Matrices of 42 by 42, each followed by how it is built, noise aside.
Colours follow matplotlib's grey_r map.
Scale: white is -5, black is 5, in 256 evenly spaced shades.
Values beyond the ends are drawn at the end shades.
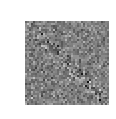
banded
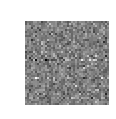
uneven rows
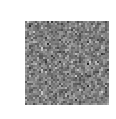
repeating rows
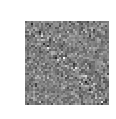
banded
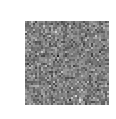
noise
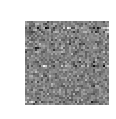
uneven rows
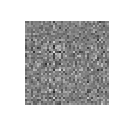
low rank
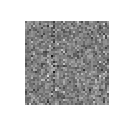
uneven columns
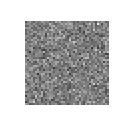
noise
